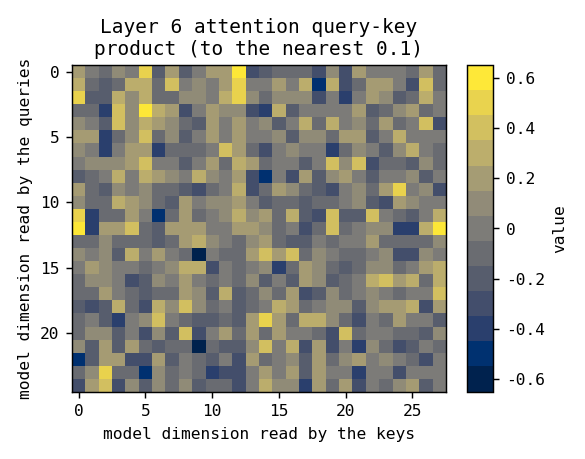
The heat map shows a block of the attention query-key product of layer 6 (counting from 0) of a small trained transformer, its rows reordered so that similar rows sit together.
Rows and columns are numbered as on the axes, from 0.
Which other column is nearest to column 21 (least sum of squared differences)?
10
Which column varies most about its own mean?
5
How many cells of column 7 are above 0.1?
4
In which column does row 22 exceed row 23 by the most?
21
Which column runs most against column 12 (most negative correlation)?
18
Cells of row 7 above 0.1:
7
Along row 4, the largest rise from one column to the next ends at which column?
3
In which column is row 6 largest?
11
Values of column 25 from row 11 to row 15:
-0.2 -0.4 -0.1 -0.3 0
